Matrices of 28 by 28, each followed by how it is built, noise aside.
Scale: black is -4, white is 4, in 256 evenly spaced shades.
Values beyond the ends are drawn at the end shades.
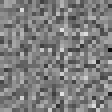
repeating rows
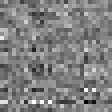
low rank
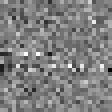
uneven rows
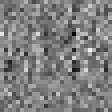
low rank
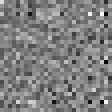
low rank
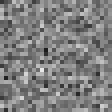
repeating rows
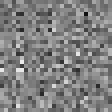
low rank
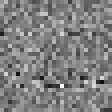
uneven rows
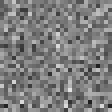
low rank
